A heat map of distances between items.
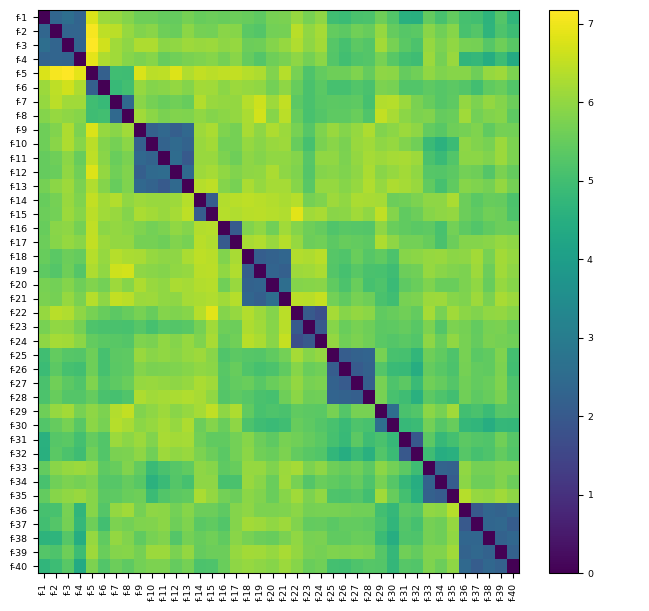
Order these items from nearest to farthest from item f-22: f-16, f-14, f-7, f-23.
f-23, f-7, f-16, f-14
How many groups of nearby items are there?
13
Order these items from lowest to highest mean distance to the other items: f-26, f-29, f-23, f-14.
f-26, f-23, f-29, f-14
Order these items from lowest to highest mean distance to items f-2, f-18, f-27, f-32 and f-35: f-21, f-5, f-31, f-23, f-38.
f-31, f-21, f-38, f-23, f-5
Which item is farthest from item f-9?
f-5
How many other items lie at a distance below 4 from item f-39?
4
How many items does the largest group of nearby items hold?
5
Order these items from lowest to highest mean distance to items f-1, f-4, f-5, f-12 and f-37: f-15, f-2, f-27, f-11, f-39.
f-2, f-39, f-11, f-27, f-15
